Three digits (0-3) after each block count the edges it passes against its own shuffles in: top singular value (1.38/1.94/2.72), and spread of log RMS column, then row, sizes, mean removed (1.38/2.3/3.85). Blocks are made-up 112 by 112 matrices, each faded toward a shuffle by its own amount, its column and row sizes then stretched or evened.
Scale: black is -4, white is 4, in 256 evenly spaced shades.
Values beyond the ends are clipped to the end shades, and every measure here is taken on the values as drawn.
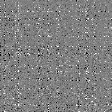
0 2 2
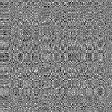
3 1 2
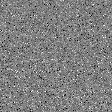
0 0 1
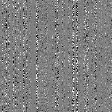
1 3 0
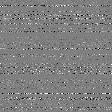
1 0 3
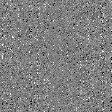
0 2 0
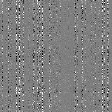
2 3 1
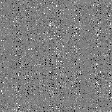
1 2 1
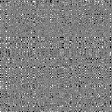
3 2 2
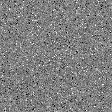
0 1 0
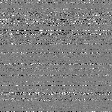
1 0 3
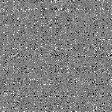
1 2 2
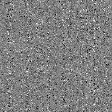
0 2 0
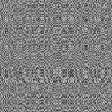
3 2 2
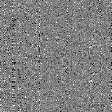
2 2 0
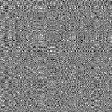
3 0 2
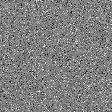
1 0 0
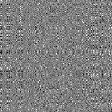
3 2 1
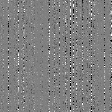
2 3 0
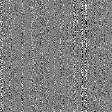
1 3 0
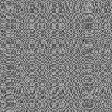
3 0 1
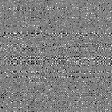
3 0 2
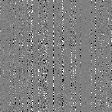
2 3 1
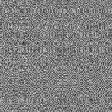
3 0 1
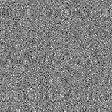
2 0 0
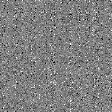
1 2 1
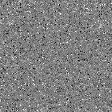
0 1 1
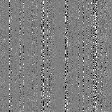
2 3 0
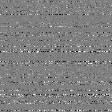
1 0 3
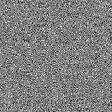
2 0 0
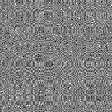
3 1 0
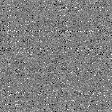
0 1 2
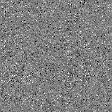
1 1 1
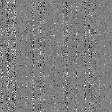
1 3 1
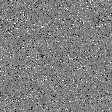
0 0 1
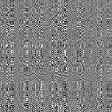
3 3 2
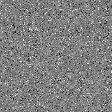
1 1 0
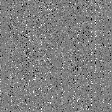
0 2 0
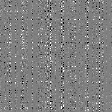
2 3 2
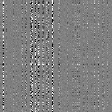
3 3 1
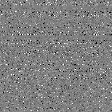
1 0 2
